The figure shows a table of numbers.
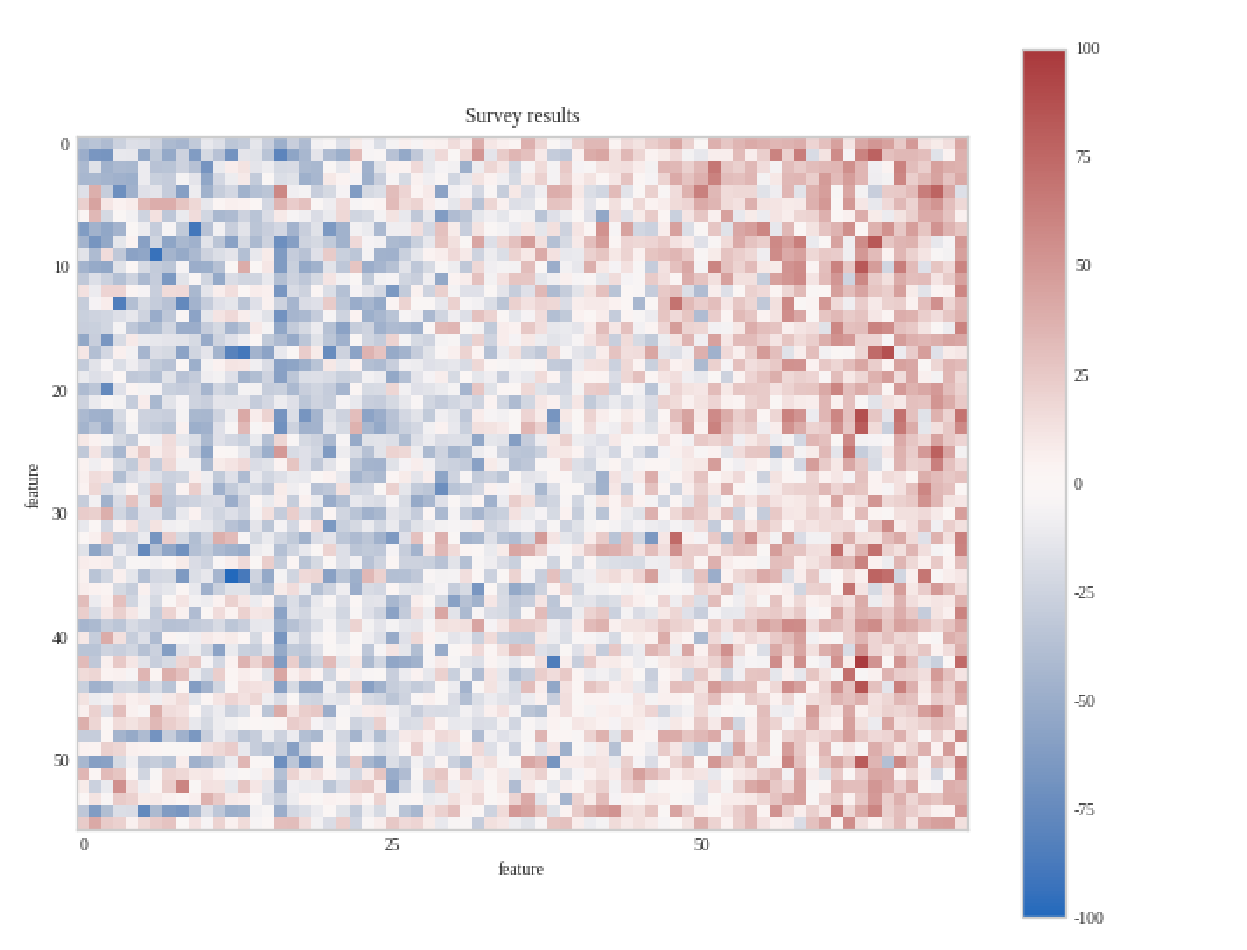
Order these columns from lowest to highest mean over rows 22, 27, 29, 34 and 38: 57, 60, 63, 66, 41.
41, 60, 57, 66, 63
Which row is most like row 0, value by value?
39
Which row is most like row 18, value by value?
14
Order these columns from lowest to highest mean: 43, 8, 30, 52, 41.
8, 30, 43, 41, 52
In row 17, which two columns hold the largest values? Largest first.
65, 64
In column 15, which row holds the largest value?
42
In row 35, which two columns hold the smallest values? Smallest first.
12, 13
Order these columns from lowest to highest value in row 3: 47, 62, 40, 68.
40, 47, 68, 62
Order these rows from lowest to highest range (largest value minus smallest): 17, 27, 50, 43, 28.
27, 43, 28, 50, 17
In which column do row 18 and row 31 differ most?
20
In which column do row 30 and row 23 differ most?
2
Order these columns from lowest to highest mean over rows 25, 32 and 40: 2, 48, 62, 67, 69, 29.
29, 2, 67, 48, 69, 62
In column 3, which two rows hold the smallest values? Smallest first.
13, 4
